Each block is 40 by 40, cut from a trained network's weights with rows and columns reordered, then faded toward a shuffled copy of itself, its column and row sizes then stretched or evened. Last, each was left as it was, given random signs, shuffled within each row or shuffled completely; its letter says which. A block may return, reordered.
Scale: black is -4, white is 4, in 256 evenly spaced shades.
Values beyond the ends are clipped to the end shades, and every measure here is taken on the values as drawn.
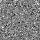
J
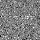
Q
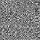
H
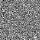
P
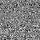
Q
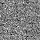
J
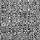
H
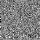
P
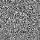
P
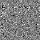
P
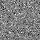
J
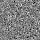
J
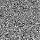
P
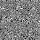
Q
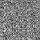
H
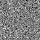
Q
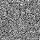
Q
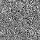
P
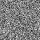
J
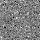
Q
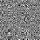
H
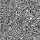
P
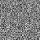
H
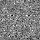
Q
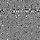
H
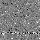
Q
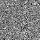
P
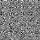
P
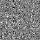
P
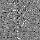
P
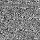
Q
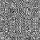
H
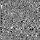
P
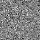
P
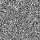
P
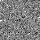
Q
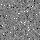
J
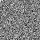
J
